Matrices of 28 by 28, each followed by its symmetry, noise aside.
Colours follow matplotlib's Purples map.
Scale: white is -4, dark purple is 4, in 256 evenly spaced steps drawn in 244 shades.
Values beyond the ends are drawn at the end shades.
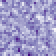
antisymmetric.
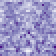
mirrored left to right.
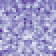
mirrored left to right.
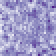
mirrored top to bottom.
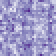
mirrored top to bottom.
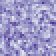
antisymmetric.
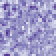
symmetric.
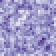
symmetric.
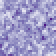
symmetric across the other diagonal.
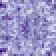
mirrored top to bottom.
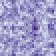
mirrored top to bottom.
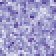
symmetric across the other diagonal.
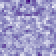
mirrored left to right.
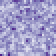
mirrored left to right.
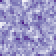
symmetric.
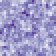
symmetric.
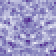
mirrored left to right.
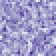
symmetric.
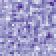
symmetric across the other diagonal.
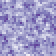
antisymmetric.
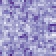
mirrored top to bottom.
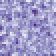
antisymmetric.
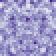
mirrored left to right.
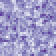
antisymmetric.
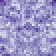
mirrored left to right.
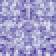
mirrored left to right.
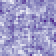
antisymmetric.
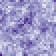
symmetric.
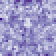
mirrored left to right.
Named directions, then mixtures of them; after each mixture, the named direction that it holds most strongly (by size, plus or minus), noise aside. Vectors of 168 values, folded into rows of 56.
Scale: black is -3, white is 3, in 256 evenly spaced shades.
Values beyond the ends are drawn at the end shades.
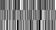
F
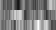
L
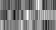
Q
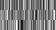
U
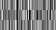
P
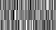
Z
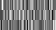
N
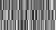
U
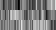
L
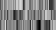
L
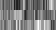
L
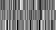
F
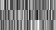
P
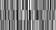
P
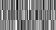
P
